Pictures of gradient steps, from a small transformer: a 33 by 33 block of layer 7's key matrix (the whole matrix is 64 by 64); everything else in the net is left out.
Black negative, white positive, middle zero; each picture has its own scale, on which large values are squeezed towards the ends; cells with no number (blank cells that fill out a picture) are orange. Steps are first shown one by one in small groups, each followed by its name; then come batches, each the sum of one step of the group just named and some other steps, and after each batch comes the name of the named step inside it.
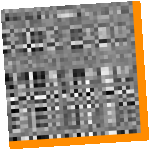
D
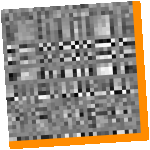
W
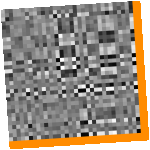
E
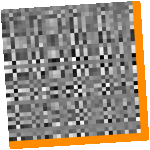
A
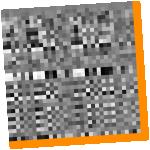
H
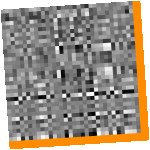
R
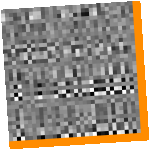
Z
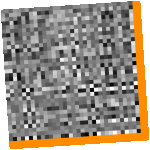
E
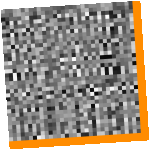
E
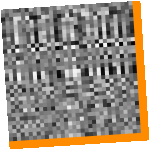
H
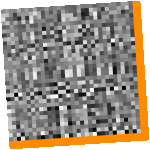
Z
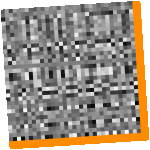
W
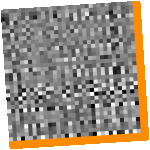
R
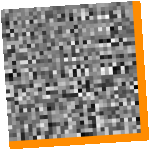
W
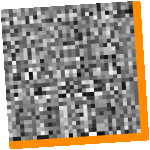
Z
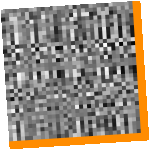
R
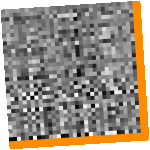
D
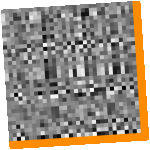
Z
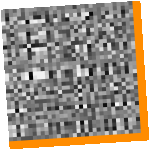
H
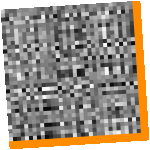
D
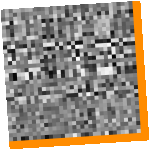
W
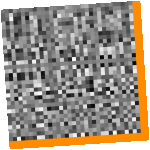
A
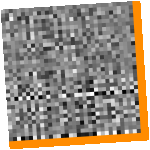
R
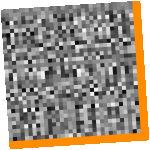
H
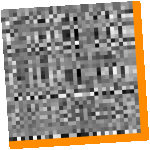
R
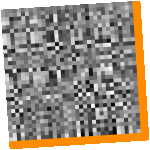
W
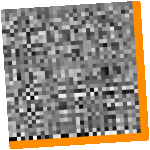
H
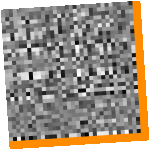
E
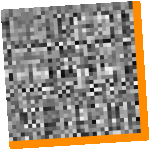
E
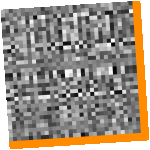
W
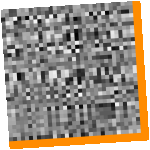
Z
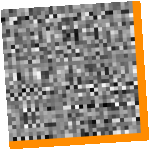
H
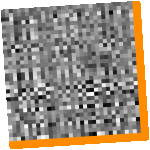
R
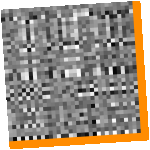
W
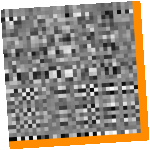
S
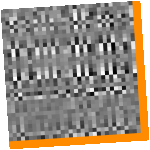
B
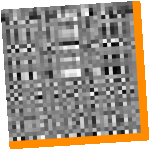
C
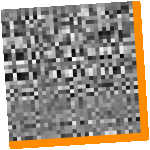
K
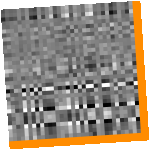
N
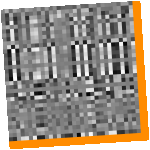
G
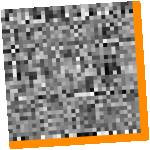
C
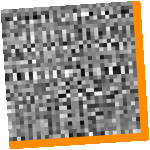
K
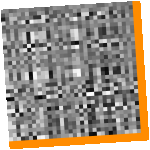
C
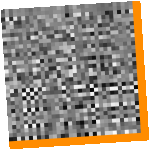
S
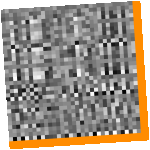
G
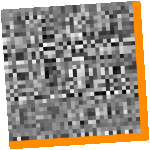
K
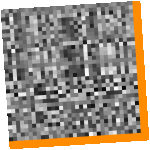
G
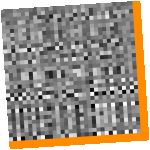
C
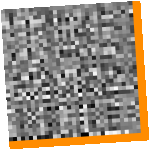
S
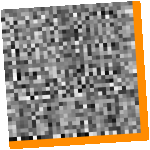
B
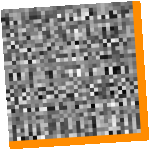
C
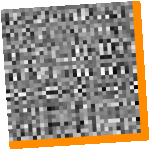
B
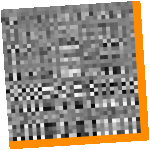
C
